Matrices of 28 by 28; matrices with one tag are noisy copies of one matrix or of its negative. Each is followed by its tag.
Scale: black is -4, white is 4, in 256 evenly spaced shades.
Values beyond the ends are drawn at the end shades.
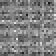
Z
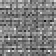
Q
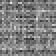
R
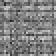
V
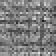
Z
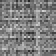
R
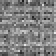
Z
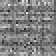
Z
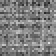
Z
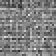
Q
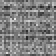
V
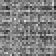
V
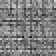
Q
